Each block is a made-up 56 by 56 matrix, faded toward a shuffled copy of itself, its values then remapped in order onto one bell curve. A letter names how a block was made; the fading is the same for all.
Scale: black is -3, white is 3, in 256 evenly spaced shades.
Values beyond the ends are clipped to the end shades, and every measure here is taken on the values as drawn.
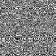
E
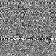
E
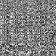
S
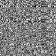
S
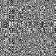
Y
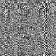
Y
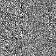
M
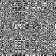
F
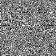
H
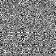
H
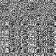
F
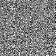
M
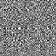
S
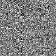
M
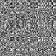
F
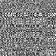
E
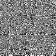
H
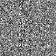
M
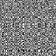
Y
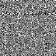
H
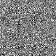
H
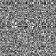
F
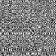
F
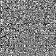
H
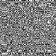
S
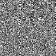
M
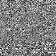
H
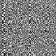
Y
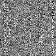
M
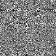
H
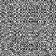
F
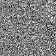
M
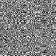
E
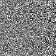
M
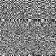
F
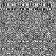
F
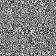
H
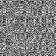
F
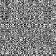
S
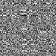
S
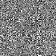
H
